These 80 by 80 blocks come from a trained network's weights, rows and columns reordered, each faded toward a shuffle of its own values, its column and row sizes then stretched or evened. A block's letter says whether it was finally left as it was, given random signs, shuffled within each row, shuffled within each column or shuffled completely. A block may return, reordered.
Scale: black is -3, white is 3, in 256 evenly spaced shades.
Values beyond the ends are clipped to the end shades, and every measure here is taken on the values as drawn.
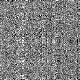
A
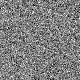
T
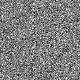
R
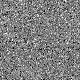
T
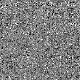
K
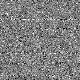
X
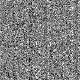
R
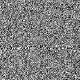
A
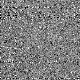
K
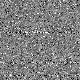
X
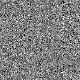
K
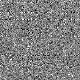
K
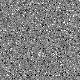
X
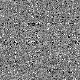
K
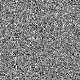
K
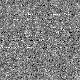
X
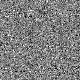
X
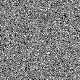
T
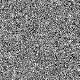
R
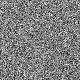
T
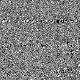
K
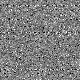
X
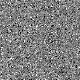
K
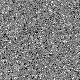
T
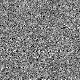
X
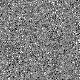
R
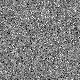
T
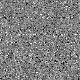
X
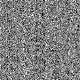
R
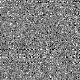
A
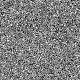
T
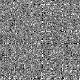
A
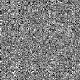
A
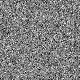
T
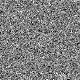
X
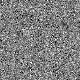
R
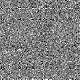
A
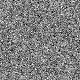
T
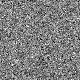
T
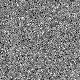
T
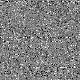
X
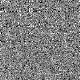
K
